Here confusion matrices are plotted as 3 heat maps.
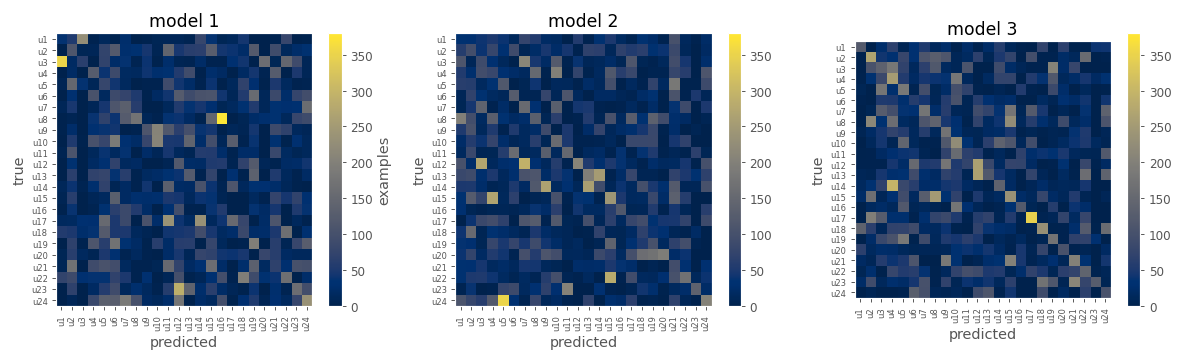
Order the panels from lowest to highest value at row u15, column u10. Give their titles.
model 1, model 3, model 2
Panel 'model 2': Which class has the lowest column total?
u23
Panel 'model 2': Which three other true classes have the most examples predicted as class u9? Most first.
u14, u11, u20
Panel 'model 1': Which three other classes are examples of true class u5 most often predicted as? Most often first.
u2, u11, u18
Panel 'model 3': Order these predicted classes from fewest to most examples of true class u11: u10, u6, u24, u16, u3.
u3, u6, u16, u24, u10
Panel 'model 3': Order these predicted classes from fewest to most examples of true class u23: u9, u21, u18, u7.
u9, u7, u18, u21
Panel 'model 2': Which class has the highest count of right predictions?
u15
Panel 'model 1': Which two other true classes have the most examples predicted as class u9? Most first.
u17, u10
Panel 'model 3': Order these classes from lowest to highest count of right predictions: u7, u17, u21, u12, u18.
u7, u21, u18, u12, u17
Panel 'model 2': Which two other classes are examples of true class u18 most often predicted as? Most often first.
u2, u14
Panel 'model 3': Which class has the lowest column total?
u23
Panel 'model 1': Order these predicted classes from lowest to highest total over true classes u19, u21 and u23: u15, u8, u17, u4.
u17, u8, u4, u15
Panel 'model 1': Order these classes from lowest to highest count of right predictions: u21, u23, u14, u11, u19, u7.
u11, u21, u14, u7, u23, u19
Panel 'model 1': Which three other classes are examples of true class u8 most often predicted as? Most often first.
u16, u15, u7
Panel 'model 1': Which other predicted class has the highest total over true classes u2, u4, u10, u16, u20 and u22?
u6
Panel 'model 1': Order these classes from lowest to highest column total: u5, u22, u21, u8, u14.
u8, u22, u14, u21, u5
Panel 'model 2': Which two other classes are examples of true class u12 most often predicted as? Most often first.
u7, u3
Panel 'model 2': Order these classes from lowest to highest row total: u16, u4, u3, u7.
u16, u7, u3, u4
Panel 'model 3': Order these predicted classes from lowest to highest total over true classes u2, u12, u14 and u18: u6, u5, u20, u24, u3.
u20, u3, u24, u5, u6
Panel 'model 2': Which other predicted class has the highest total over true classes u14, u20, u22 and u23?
u9
